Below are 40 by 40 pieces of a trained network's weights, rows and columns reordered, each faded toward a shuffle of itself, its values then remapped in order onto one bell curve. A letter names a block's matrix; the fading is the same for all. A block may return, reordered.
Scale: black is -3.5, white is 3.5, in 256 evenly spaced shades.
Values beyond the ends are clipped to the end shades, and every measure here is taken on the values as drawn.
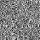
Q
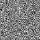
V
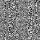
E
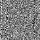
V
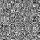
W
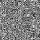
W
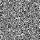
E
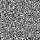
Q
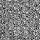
W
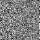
E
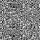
W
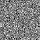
V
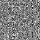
V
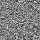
Q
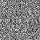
Q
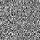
W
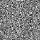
E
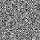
Q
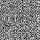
W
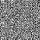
W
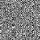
V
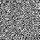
Q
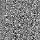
E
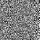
E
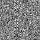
E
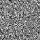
Q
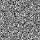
E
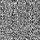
W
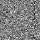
E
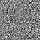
W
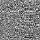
V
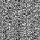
W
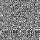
V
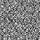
Q
